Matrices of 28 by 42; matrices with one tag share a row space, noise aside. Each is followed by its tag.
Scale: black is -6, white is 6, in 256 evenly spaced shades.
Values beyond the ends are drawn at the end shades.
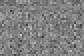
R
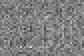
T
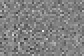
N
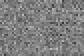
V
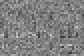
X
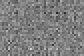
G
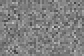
G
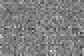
V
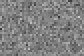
R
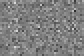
G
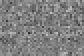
R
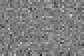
T
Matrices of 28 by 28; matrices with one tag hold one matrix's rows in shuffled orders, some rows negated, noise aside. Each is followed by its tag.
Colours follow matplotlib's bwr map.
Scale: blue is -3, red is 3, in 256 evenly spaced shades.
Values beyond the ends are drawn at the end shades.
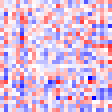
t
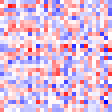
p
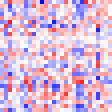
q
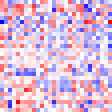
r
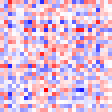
q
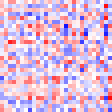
p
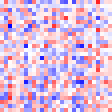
q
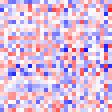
p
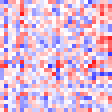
t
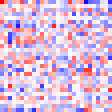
r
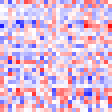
r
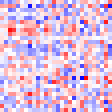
p
